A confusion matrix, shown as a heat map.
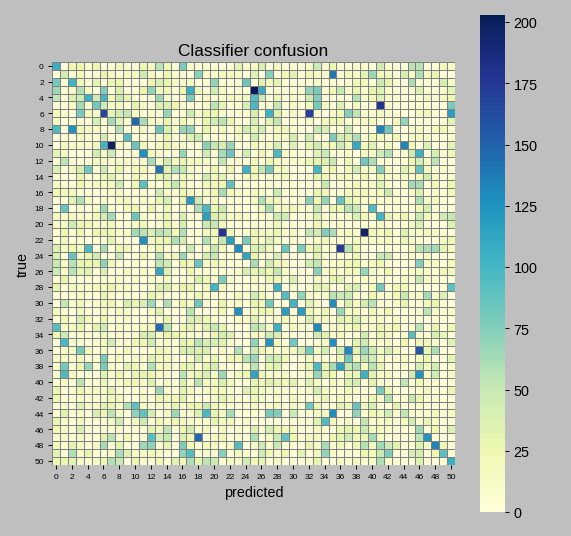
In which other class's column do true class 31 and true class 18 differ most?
23
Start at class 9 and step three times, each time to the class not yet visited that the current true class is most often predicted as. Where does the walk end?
21
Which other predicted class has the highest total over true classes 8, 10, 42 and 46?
7
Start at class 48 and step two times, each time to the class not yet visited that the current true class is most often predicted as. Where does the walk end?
36
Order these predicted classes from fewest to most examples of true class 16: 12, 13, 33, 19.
12, 19, 33, 13
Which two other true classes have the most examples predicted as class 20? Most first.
28, 2
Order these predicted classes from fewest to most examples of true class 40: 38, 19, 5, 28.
5, 19, 28, 38
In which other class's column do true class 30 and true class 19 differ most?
35
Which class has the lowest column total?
43
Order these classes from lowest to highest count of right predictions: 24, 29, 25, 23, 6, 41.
25, 41, 29, 24, 23, 6
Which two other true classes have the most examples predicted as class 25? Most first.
3, 39
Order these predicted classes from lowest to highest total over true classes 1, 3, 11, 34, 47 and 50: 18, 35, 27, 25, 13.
13, 27, 35, 18, 25
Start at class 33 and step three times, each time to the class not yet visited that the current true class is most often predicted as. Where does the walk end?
2
